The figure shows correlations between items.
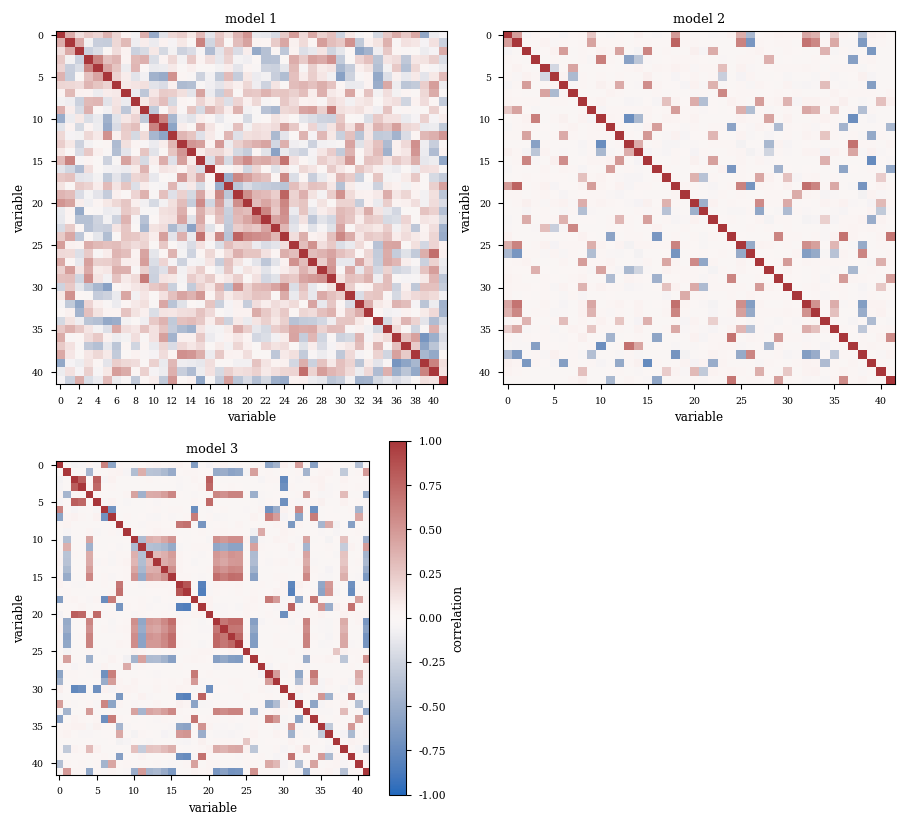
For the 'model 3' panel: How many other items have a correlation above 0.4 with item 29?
4
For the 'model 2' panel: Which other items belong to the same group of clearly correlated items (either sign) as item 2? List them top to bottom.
6, 12, 15, 22, 34, 39
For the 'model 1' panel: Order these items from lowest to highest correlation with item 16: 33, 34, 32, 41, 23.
23, 41, 34, 33, 32
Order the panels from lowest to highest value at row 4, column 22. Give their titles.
model 1, model 2, model 3
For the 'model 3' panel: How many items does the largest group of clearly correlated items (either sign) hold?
16
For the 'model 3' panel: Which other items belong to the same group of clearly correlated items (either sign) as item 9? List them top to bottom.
27
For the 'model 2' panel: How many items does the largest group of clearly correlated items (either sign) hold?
10
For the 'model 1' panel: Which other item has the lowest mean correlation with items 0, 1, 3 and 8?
41
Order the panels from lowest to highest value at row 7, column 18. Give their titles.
model 2, model 1, model 3
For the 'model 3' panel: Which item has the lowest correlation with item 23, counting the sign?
41
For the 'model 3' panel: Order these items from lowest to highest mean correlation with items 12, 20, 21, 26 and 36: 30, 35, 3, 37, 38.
30, 35, 37, 38, 3
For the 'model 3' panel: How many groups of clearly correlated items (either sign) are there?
6
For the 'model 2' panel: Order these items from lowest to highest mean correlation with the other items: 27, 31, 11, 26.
26, 11, 31, 27
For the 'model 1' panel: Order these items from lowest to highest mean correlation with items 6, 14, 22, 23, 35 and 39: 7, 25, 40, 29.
25, 29, 7, 40
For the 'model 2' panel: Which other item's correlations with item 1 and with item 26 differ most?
18
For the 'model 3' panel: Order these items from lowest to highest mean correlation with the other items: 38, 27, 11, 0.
11, 0, 27, 38
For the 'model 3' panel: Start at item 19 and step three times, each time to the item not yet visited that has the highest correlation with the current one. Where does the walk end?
35
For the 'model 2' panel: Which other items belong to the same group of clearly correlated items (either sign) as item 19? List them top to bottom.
31
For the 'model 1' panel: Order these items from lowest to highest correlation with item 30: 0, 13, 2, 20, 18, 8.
18, 0, 2, 13, 8, 20
